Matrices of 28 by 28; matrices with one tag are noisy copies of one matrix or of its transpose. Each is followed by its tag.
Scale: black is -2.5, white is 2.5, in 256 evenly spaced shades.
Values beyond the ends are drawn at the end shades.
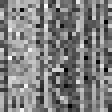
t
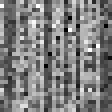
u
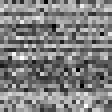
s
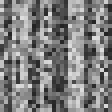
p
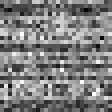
u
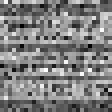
u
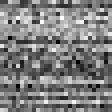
t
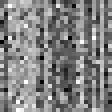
t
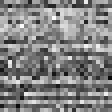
t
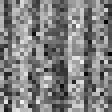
p
